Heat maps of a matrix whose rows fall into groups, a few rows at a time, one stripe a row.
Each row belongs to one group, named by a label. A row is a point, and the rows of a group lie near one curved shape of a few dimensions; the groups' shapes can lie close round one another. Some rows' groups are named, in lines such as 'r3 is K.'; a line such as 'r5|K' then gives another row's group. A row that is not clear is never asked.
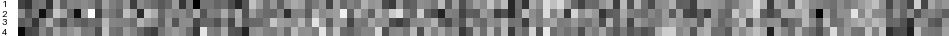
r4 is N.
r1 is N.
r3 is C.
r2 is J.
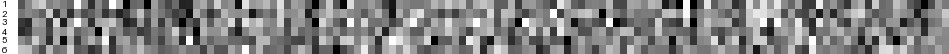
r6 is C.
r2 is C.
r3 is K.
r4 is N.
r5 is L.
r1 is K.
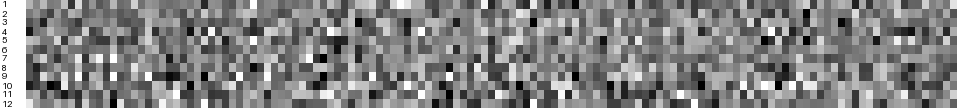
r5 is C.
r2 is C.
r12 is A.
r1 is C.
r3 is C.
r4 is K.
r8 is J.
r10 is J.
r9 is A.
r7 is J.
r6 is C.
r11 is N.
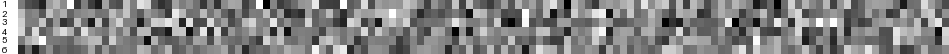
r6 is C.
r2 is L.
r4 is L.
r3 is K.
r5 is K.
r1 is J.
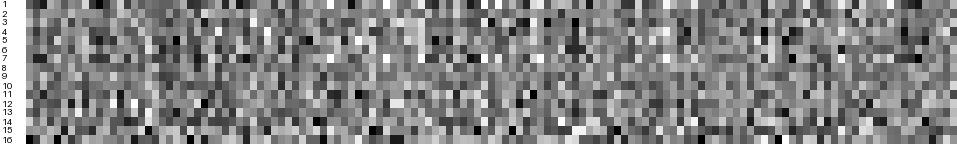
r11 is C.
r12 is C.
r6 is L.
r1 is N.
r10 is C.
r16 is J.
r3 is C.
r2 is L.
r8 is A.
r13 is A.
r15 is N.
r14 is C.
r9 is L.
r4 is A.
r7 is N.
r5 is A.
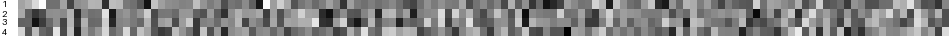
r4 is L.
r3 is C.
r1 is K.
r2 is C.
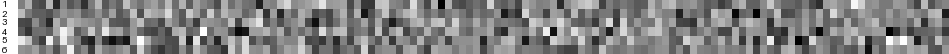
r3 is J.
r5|C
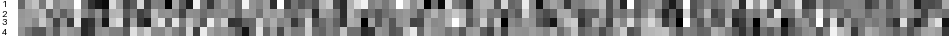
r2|K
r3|K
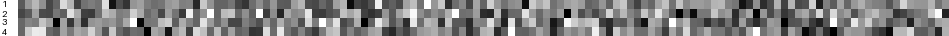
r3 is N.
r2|A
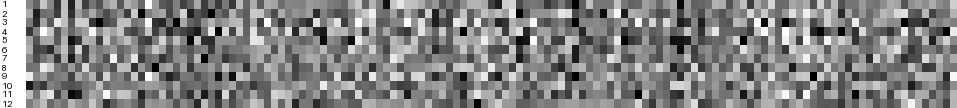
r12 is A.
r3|A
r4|K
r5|K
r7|C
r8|K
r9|L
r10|C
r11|K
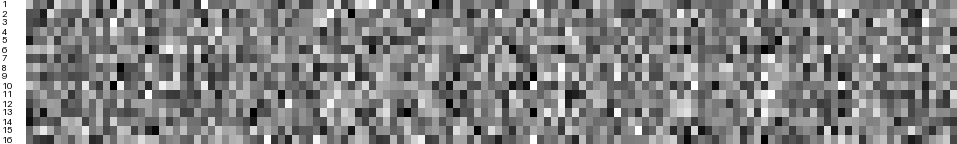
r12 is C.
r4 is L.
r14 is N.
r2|N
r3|C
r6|K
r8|C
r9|C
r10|A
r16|A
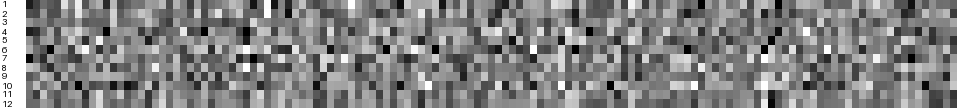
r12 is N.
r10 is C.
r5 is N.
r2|A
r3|C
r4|N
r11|N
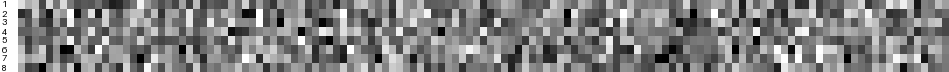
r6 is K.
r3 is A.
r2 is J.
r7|K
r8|J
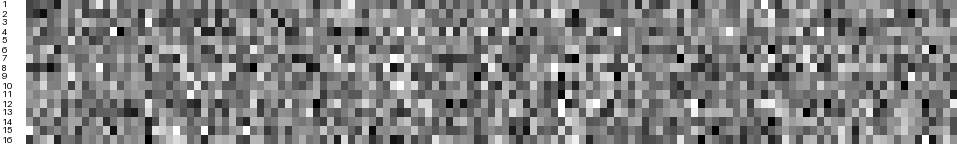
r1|N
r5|A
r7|L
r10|L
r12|C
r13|C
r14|N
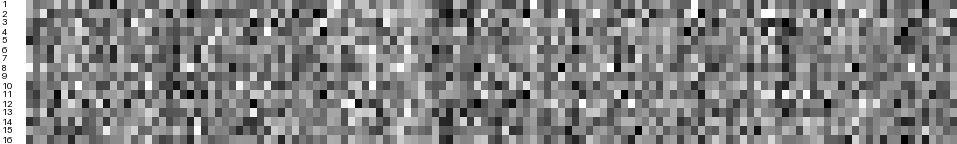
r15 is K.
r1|A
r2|C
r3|J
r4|A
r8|L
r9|C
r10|A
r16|L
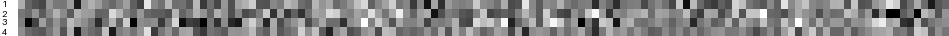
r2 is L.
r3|N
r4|C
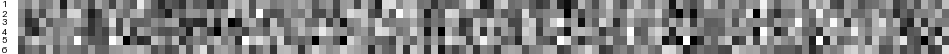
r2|A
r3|N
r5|K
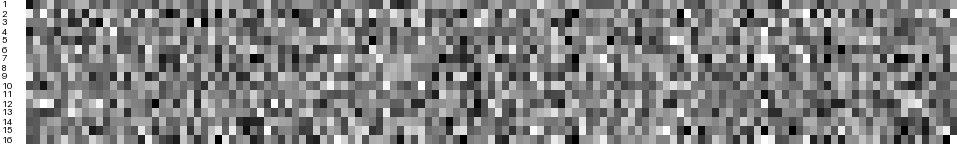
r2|L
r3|K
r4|N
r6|A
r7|L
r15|A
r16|L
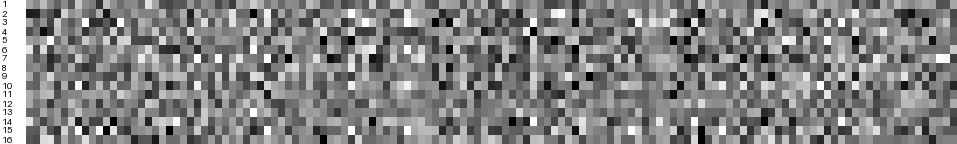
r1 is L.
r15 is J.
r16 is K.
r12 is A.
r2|J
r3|A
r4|C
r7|A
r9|N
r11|K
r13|L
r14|A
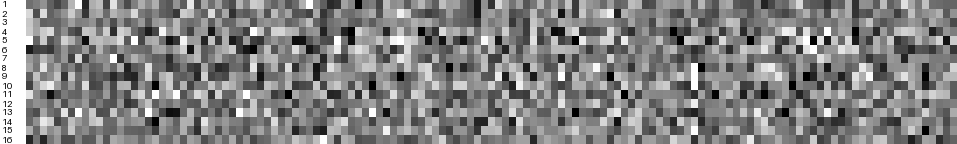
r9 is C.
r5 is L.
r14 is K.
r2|L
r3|A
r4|K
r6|J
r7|L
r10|K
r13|A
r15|A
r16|C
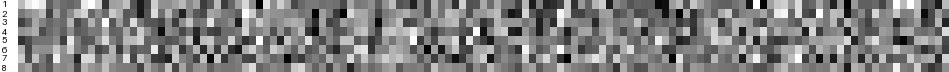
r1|K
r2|K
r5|A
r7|L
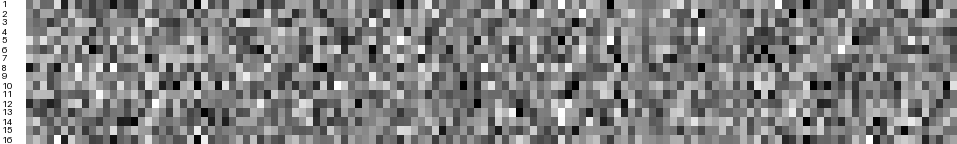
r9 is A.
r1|C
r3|A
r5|L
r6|A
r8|J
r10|L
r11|K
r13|N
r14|C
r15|L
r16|C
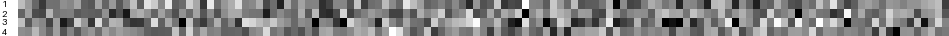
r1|A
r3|K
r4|L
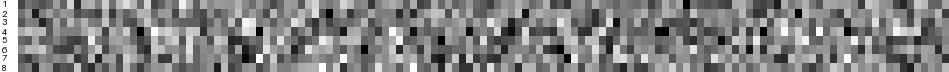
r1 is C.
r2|C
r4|K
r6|K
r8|N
